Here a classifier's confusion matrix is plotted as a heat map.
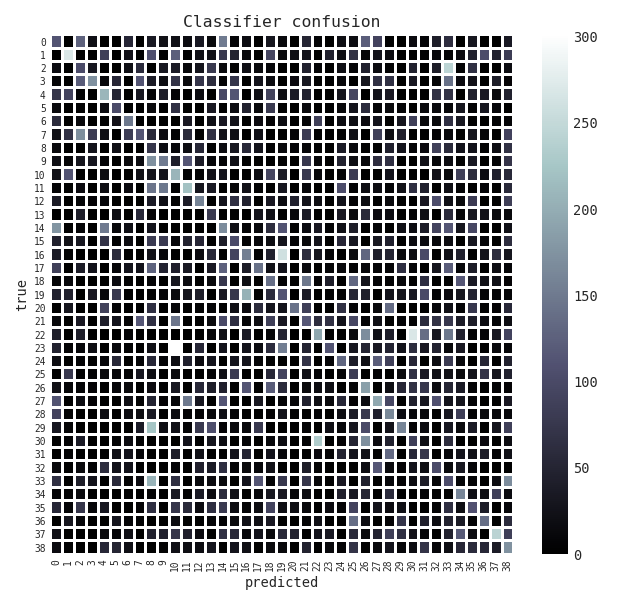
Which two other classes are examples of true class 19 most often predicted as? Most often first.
16, 31
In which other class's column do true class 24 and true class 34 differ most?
27
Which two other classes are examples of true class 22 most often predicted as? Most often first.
30, 26
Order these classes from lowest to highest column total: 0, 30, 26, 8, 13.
13, 30, 0, 26, 8
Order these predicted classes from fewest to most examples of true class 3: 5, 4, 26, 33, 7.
4, 26, 5, 7, 33
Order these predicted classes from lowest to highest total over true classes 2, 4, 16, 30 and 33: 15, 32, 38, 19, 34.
34, 32, 15, 38, 19
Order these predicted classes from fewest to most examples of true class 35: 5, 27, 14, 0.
5, 27, 0, 14
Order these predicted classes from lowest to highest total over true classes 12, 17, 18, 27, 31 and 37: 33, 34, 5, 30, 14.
5, 30, 33, 34, 14
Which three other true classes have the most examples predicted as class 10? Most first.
23, 21, 1
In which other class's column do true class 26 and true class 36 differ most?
25
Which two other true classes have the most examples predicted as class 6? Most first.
7, 0
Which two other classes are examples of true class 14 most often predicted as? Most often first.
0, 4
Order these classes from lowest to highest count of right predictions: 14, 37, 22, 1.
14, 22, 37, 1
